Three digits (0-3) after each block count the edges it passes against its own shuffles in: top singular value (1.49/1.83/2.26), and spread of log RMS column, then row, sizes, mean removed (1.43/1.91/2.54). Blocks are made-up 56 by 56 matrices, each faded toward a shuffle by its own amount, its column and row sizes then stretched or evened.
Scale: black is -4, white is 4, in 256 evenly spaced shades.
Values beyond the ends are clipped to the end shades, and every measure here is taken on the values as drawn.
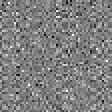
3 1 0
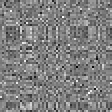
3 1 0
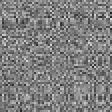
3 1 2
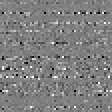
0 0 3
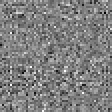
2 0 2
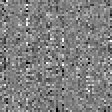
0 3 0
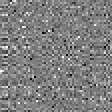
3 1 1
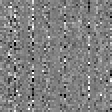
1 3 0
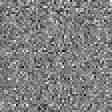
1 0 2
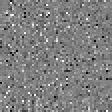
0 1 1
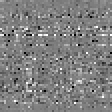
2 0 3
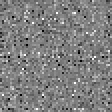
0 1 1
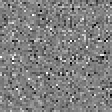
1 0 1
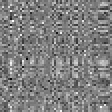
3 2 0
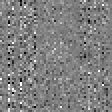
1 3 0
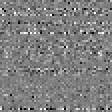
2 0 3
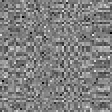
3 1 0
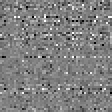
1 1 3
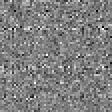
1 0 2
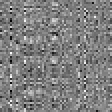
3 3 0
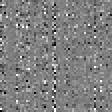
1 3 1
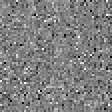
1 0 1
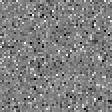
0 0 0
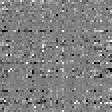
1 2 3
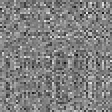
3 2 2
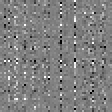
1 3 1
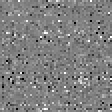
0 1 3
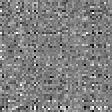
2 2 3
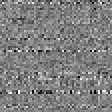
3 0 3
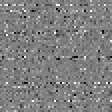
0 1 3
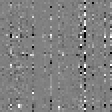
2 3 1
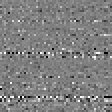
2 0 3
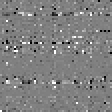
2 1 3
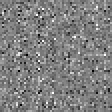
1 2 1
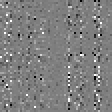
2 3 1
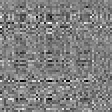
3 1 3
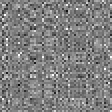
3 2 1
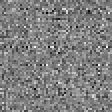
1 0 3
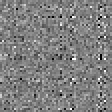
2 2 2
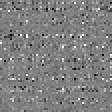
1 1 3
